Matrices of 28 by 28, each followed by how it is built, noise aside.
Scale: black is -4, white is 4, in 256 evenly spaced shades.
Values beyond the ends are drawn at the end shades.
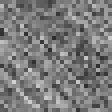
Toeplitz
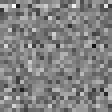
uneven rows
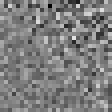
upper triangular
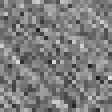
Toeplitz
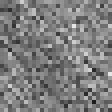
Toeplitz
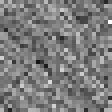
Toeplitz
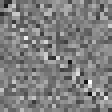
banded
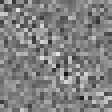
banded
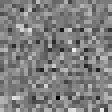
uneven rows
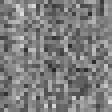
blocks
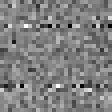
uneven rows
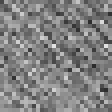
Toeplitz
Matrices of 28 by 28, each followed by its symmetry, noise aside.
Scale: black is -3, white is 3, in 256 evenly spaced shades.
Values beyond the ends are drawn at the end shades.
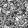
symmetric.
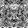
mirrored left to right.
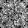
symmetric across the other diagonal.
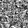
antisymmetric.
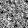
symmetric across the other diagonal.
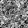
symmetric.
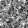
symmetric.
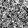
no symmetry.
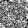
symmetric across the other diagonal.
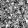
no symmetry.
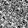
symmetric across the other diagonal.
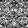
mirrored left to right.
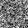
symmetric.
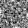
symmetric across the other diagonal.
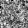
antisymmetric.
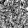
no symmetry.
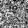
antisymmetric.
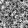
symmetric.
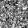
no symmetry.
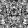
mirrored left to right.
